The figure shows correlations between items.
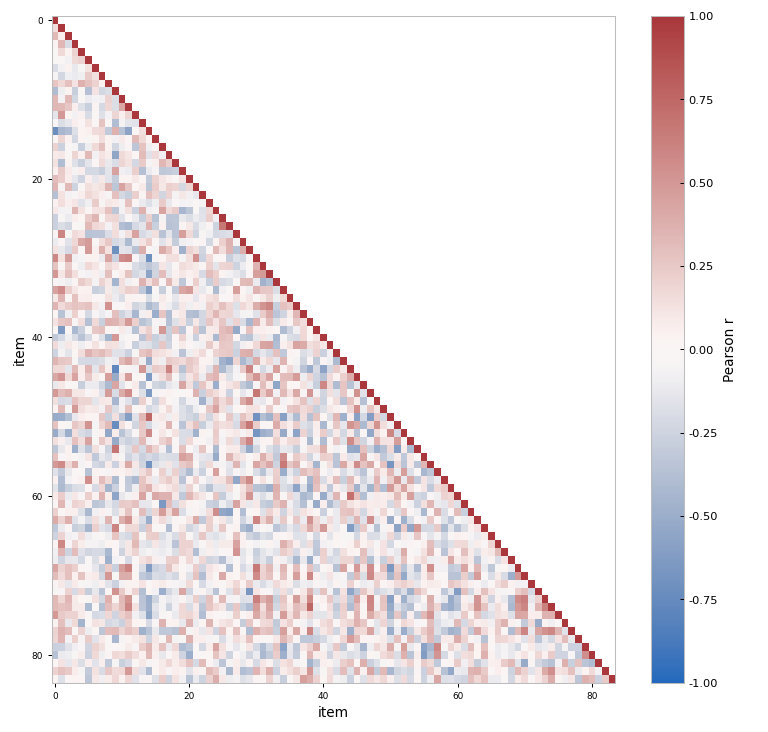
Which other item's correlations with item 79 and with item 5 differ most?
57
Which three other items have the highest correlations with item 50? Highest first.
14, 52, 59
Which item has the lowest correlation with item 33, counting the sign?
46
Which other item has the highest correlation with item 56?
34
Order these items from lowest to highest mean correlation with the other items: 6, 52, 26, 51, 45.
52, 26, 6, 51, 45
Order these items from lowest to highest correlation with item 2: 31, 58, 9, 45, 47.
58, 9, 45, 31, 47
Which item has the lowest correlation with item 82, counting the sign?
59
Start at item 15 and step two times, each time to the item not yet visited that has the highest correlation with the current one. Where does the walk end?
44
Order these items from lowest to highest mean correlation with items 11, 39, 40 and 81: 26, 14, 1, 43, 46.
1, 14, 26, 43, 46
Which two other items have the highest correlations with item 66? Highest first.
1, 27
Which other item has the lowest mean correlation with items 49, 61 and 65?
39
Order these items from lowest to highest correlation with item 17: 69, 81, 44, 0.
0, 81, 69, 44
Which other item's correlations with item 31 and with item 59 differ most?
36
